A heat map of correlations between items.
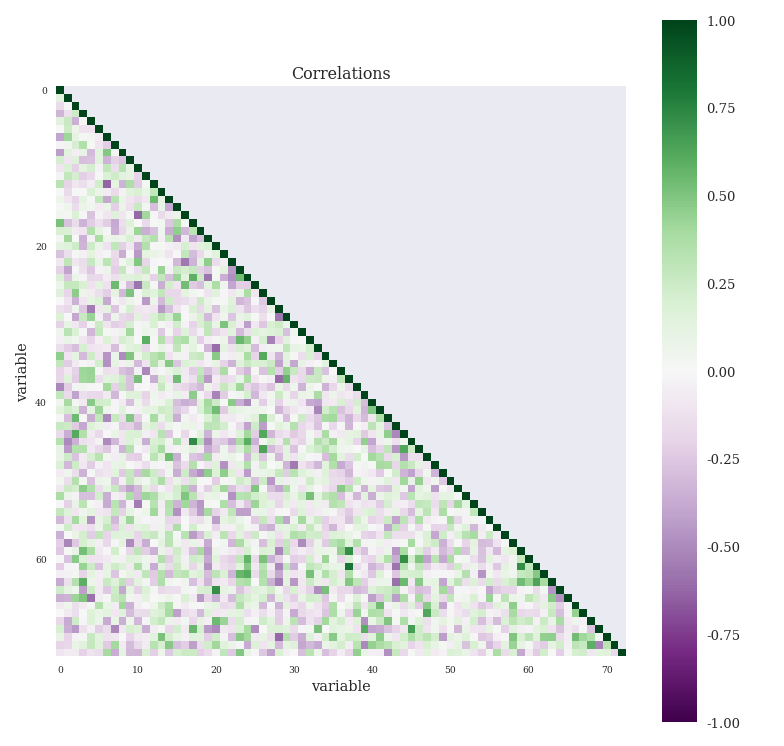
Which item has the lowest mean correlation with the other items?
28
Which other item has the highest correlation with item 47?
67
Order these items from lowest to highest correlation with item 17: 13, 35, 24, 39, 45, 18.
13, 35, 18, 39, 24, 45
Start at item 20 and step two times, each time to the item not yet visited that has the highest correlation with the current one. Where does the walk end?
34
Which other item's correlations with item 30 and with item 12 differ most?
35
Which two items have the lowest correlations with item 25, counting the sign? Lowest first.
10, 69
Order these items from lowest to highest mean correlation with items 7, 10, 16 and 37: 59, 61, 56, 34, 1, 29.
56, 34, 1, 29, 59, 61
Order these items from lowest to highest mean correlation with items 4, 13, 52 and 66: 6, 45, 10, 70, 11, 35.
6, 10, 11, 45, 35, 70
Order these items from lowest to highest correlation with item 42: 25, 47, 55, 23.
47, 23, 25, 55
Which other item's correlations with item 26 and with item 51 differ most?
9
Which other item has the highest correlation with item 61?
37
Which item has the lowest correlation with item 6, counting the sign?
12
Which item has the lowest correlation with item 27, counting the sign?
32
